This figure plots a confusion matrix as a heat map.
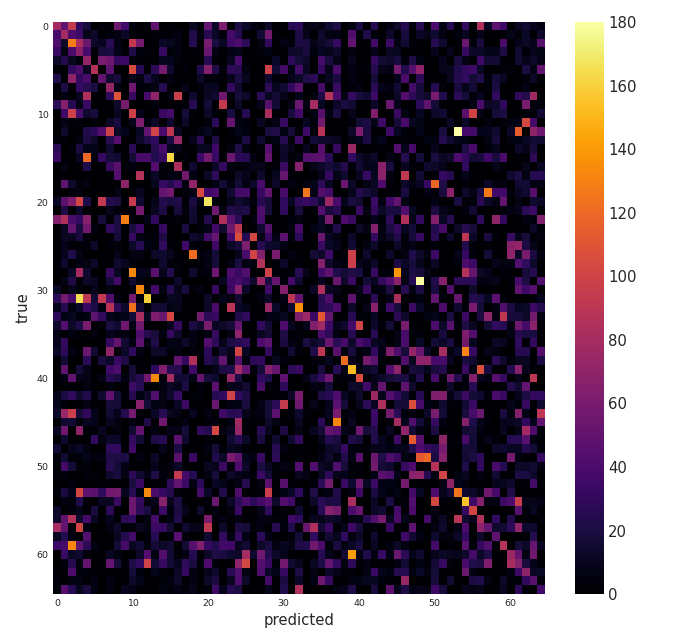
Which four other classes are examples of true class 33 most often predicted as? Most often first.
35, 15, 59, 11
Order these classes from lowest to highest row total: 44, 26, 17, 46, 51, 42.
17, 51, 26, 46, 44, 42
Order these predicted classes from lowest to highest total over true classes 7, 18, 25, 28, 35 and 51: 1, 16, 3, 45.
1, 3, 16, 45
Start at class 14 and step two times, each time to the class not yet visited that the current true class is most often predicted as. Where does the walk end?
56
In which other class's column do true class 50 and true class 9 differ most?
22
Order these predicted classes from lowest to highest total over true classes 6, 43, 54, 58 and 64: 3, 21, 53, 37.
53, 3, 37, 21
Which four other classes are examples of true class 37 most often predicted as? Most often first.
54, 24, 35, 51
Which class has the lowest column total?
26
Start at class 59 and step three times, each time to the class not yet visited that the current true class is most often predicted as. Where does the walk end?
55
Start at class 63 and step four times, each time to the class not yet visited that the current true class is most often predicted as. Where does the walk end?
62
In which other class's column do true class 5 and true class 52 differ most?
10
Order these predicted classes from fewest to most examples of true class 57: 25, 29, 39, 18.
18, 25, 29, 39
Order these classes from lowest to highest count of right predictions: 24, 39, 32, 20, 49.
24, 49, 32, 39, 20
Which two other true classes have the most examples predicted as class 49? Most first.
38, 9
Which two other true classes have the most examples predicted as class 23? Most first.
42, 32
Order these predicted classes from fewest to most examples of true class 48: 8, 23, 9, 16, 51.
9, 23, 16, 8, 51
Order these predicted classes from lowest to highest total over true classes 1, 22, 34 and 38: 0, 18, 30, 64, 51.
30, 51, 64, 0, 18
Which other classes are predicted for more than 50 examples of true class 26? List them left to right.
18, 27, 29, 39, 60, 62
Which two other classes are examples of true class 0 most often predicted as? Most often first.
2, 56
